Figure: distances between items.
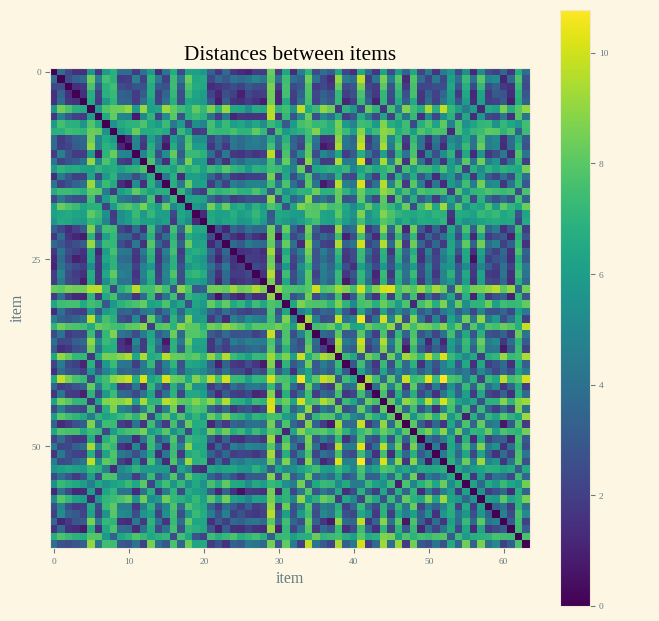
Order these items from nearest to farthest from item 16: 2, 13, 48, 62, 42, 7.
62, 7, 48, 13, 42, 2
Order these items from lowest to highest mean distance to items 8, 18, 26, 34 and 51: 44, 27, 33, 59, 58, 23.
59, 27, 58, 23, 33, 44
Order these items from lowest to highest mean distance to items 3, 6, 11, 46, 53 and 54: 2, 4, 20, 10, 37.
4, 2, 37, 10, 20
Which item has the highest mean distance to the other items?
29
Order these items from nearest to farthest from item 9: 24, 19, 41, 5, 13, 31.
24, 19, 13, 31, 5, 41
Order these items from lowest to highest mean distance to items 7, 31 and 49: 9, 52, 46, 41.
9, 46, 52, 41
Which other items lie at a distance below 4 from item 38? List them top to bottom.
5, 41, 44, 57
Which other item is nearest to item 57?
5
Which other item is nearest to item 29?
8
